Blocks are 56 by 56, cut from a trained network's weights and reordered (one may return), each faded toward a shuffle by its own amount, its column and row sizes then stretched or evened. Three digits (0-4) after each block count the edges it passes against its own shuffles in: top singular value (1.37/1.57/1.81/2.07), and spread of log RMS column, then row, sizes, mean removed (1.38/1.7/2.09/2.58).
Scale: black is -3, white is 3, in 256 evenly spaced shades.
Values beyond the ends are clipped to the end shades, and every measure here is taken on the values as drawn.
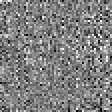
3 4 2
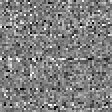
1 2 3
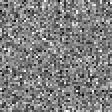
0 0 1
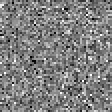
1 1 0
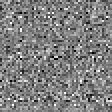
1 1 4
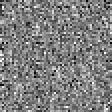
1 1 0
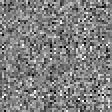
1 3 1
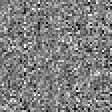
0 4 1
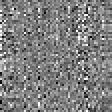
3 4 1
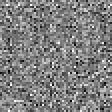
2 2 2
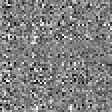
0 3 4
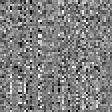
3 4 0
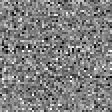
0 0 2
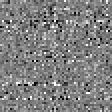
0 2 4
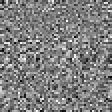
3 1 2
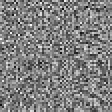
3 0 1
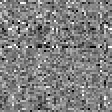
3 2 2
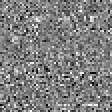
2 1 3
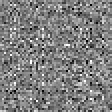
3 3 2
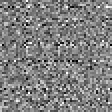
2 1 3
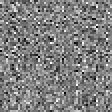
3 3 1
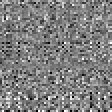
3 1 4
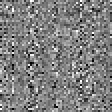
2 4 1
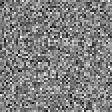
3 0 0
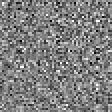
2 1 2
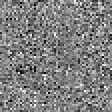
1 2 2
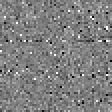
0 1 2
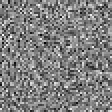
3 1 0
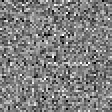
0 1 2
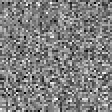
3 0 2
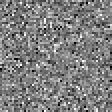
0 1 1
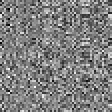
4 2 1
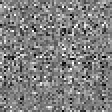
2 3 4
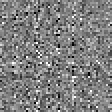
0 4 1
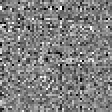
2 3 3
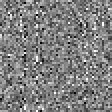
1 3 0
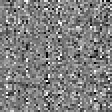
2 4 1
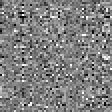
2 3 3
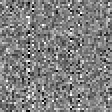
1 4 0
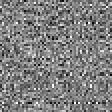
3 1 1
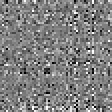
3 4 4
